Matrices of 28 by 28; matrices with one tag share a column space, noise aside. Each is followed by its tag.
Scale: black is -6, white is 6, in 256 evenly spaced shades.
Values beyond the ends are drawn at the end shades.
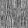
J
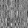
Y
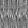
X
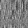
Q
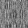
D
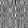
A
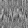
X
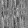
J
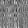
A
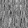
Y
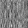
D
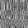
Q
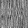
J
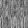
J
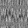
X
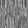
J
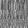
Q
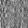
A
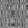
Y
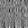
A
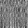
A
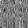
A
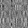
Y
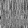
Q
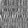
X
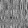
Q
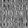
Y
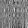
A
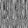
Q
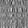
A
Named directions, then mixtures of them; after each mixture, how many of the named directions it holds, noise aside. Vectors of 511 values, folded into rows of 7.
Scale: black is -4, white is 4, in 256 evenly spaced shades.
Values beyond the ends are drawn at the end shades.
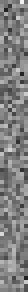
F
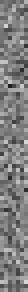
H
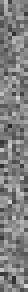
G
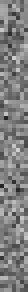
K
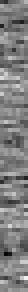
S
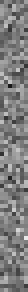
two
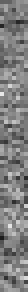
three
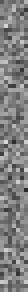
one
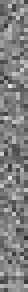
two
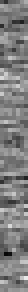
one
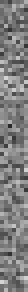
three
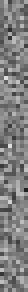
two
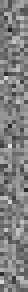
three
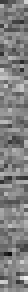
two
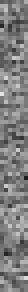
three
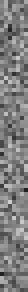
three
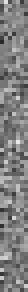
three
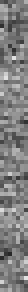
two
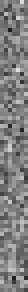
two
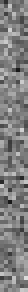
four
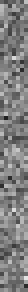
three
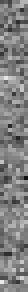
four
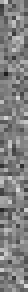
three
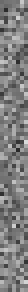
three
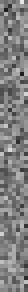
one
